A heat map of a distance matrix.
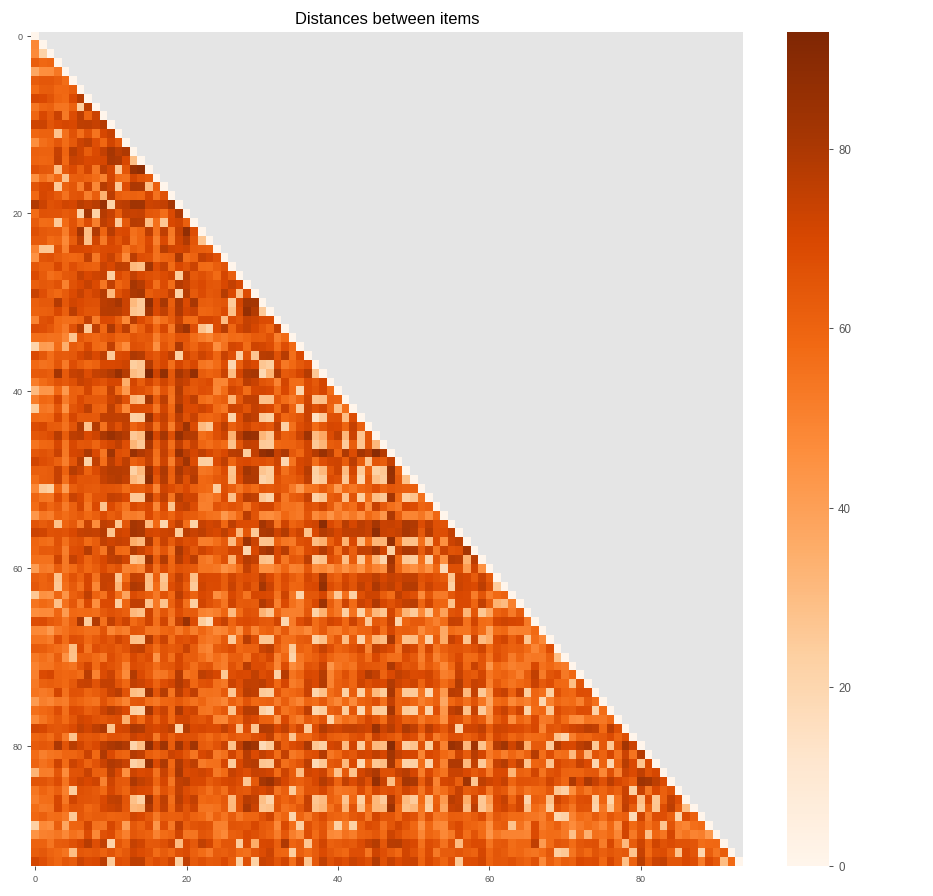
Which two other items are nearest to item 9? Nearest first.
53, 18
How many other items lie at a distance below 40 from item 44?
6
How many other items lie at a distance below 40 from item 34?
7
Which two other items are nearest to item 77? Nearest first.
39, 12
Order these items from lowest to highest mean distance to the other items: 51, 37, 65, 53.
65, 37, 51, 53
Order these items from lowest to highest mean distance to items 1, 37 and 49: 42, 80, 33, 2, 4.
80, 2, 4, 33, 42
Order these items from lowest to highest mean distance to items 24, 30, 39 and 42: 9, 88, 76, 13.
76, 13, 88, 9
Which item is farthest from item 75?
47
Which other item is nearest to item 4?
16
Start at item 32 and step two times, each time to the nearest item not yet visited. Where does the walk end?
25
